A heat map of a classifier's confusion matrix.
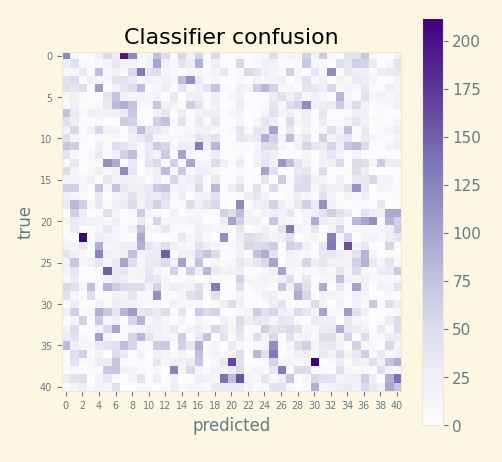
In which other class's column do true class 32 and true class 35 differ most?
25
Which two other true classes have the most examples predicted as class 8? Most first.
0, 31
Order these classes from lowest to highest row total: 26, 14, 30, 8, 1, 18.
30, 8, 14, 1, 26, 18
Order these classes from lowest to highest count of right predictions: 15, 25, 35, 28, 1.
15, 1, 35, 28, 25
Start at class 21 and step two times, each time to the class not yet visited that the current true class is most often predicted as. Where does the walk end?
33
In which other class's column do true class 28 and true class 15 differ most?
18
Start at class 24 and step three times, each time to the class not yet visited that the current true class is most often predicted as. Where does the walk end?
7
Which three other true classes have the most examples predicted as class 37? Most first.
20, 30, 15
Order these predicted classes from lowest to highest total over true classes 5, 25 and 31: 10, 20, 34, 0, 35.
20, 0, 10, 35, 34
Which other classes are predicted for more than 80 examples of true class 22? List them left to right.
2, 9, 19, 32
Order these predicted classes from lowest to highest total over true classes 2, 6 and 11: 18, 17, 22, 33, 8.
17, 22, 33, 18, 8
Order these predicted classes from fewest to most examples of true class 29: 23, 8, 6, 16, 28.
23, 6, 8, 16, 28
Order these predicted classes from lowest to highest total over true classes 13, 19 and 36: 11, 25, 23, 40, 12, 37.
12, 37, 11, 23, 40, 25
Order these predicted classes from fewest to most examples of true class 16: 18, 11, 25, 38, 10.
38, 10, 25, 11, 18
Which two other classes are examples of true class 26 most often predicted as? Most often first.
5, 17
